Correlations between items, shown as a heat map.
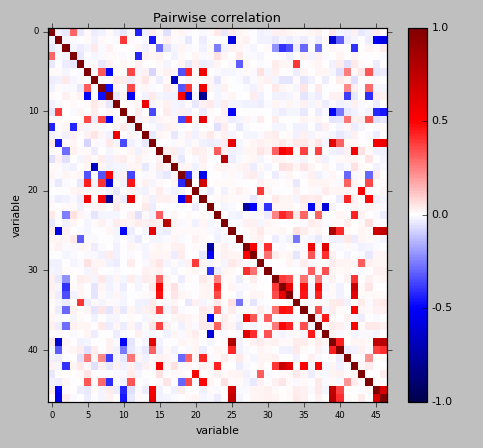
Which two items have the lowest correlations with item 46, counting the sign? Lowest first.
1, 10
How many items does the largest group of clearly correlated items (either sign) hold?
9
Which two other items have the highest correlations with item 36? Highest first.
27, 38
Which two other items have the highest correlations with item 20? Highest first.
43, 29
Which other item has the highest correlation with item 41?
21
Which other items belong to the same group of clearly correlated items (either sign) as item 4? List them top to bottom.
26, 34
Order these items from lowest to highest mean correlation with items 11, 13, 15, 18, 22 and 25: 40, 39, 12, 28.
28, 12, 40, 39
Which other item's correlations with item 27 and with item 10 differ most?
22
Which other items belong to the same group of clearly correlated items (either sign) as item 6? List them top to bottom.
17
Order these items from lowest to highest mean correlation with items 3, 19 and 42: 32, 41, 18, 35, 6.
18, 6, 41, 35, 32
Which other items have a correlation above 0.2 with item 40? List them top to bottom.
14, 25, 39, 45, 46
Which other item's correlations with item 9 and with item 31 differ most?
13
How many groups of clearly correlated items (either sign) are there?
10
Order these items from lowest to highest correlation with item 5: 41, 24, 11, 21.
24, 41, 11, 21
